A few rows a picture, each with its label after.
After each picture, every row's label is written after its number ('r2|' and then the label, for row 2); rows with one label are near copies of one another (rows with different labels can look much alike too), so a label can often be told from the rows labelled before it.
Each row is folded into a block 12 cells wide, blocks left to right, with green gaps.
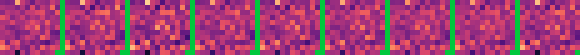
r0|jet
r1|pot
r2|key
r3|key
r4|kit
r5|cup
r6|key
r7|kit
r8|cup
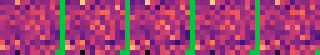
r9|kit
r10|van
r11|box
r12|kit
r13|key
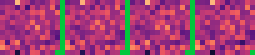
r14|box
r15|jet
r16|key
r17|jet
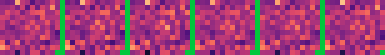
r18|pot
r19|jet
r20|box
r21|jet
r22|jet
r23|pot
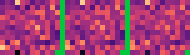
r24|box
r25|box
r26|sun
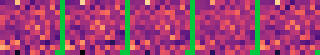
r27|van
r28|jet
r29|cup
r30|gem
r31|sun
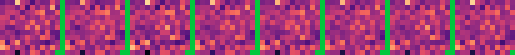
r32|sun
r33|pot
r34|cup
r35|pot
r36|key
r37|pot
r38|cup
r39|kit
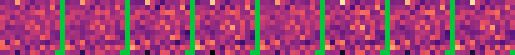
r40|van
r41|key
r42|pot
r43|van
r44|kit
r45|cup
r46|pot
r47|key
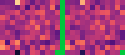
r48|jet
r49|jet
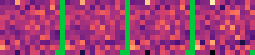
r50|pot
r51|van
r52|jet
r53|kit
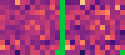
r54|kit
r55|pot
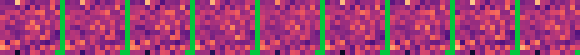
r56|jet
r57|sun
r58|sun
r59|cup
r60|van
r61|van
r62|key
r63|cup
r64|box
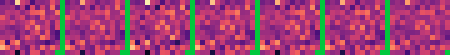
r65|box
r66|box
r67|kit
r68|key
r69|box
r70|key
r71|key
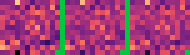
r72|van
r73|key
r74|van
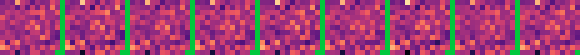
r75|box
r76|gem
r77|key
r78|jet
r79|sun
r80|sun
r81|jet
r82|kit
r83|sun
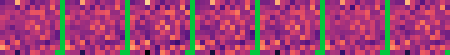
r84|box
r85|key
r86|van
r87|gem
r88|van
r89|kit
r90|sun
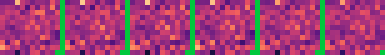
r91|pot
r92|kit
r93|van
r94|pot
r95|jet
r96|sun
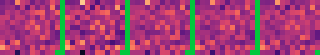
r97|box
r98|sun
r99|sun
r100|key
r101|pot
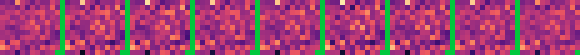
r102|jet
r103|van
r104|pot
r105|cup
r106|gem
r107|kit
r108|cup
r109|sun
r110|box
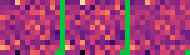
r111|gem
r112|kit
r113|key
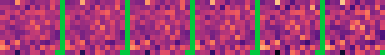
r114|jet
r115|van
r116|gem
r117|kit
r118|van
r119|key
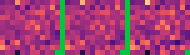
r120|box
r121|van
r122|jet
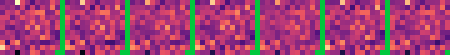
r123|cup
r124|van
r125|key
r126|key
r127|box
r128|pot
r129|van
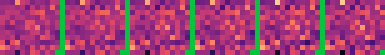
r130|key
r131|pot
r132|cup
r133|pot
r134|jet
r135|van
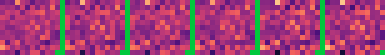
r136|pot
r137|van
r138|gem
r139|key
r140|gem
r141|box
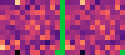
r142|jet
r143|sun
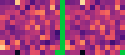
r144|pot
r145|sun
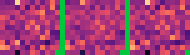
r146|gem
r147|jet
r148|cup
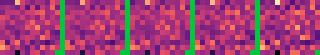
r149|jet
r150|jet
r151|van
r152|key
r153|cup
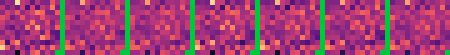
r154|cup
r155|gem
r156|van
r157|kit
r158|kit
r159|gem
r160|van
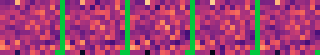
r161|sun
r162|box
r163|gem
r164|van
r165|jet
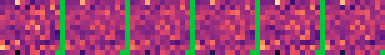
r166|box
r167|sun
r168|van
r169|pot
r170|sun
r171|kit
